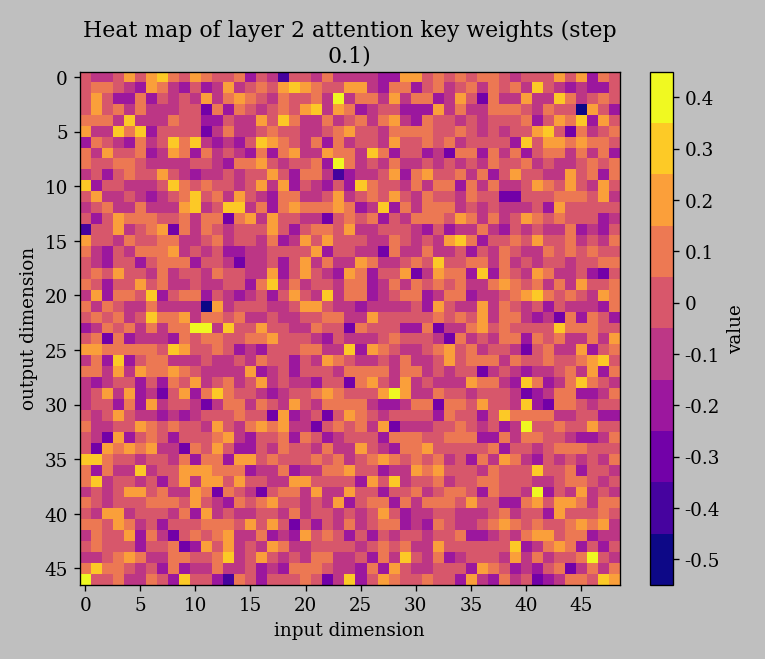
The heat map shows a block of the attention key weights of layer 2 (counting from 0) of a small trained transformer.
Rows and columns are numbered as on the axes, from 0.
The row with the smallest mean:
21
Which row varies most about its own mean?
46
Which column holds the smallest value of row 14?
0
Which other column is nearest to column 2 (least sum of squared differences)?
37
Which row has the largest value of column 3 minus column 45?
3
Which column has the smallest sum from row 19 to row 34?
7
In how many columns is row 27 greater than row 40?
21
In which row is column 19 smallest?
41
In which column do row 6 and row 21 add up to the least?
11
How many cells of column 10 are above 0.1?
9
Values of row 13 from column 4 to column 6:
0.1 0.1 0.1
